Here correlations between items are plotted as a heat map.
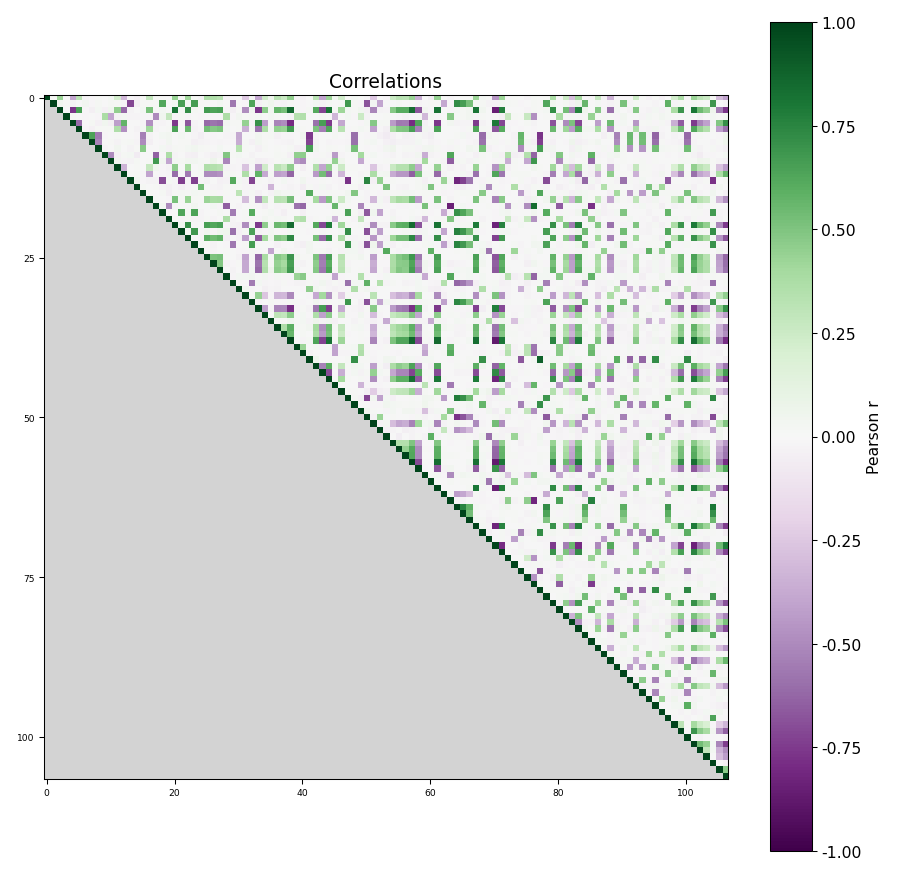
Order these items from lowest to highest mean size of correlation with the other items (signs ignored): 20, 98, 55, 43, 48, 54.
48, 98, 54, 55, 43, 20
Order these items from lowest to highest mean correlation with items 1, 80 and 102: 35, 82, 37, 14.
82, 14, 35, 37
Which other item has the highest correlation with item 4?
70
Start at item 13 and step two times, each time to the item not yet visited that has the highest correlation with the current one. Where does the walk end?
29
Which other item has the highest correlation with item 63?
85
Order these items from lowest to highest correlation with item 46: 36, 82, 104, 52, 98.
82, 52, 104, 98, 36
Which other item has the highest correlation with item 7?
6
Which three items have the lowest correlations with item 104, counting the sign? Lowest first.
13, 50, 29
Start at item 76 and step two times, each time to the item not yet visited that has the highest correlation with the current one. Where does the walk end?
10
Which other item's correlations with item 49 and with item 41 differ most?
77
